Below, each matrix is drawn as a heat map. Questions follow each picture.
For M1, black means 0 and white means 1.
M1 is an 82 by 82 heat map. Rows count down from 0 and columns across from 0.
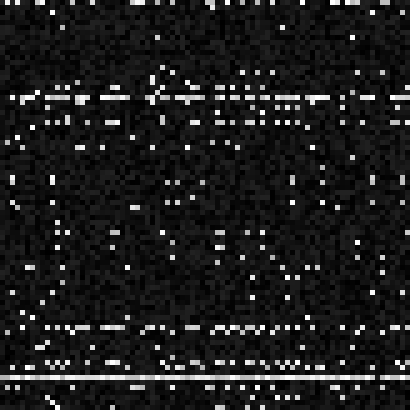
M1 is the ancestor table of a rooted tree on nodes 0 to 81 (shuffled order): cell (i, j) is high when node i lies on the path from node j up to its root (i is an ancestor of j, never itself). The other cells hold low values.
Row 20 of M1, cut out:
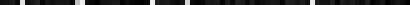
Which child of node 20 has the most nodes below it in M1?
16
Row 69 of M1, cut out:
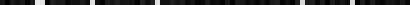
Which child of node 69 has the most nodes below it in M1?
18
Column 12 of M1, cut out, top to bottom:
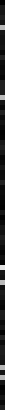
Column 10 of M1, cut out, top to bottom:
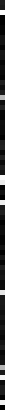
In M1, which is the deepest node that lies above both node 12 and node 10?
73
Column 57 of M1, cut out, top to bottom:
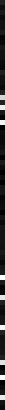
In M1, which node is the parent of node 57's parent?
55
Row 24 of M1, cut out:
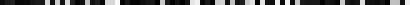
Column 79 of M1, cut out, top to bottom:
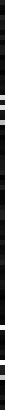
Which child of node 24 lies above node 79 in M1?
72
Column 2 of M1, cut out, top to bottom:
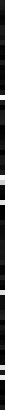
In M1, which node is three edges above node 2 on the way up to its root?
40
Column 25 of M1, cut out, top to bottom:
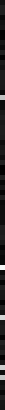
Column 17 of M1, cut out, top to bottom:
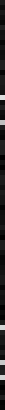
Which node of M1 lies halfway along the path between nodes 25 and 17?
19
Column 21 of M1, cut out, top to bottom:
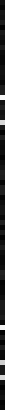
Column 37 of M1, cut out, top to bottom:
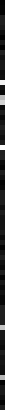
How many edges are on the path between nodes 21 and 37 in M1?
7
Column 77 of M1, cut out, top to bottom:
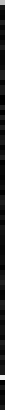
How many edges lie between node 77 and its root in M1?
2
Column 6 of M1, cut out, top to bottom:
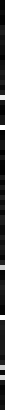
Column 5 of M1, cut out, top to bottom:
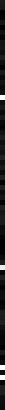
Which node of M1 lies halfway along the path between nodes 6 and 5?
63
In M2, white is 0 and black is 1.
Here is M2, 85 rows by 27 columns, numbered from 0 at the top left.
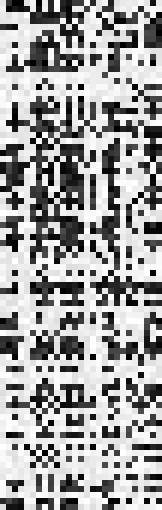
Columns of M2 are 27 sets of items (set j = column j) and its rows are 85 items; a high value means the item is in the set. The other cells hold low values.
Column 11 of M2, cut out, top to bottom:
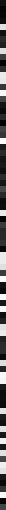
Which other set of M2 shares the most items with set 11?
6
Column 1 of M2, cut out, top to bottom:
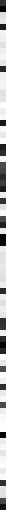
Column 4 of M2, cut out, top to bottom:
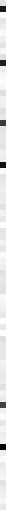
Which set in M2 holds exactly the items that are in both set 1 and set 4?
14
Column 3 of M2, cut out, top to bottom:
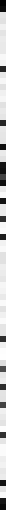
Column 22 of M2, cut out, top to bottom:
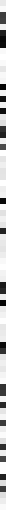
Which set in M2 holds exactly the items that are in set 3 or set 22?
8
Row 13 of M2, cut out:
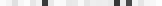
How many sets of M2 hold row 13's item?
3
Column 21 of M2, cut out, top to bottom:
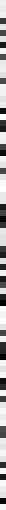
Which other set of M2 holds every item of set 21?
19
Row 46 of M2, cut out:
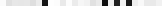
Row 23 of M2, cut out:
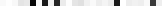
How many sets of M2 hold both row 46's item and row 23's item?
2
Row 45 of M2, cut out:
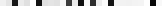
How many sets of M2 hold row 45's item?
7
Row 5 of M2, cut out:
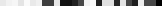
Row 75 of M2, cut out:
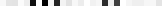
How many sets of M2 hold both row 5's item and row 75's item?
2
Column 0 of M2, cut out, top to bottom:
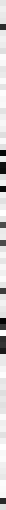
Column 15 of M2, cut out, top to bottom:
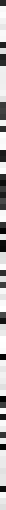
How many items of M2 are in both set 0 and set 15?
5
